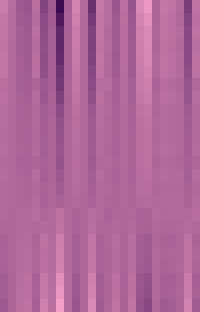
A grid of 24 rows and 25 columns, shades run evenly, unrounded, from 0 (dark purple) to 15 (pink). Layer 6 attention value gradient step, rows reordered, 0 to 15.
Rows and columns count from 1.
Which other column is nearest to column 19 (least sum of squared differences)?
18
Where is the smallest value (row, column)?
1, 8
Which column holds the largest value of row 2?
19
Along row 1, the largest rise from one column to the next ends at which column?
9
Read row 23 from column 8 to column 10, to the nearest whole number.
14 10 8
